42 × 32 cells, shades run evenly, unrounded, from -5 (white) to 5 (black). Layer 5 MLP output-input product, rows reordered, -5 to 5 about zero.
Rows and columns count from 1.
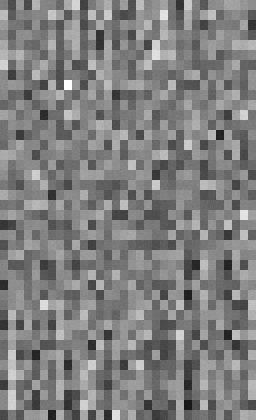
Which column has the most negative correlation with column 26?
24
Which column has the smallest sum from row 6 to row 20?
1
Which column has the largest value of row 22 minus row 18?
5
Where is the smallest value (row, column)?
9, 9
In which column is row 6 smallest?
20
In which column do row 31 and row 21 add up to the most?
30
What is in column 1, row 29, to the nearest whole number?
3
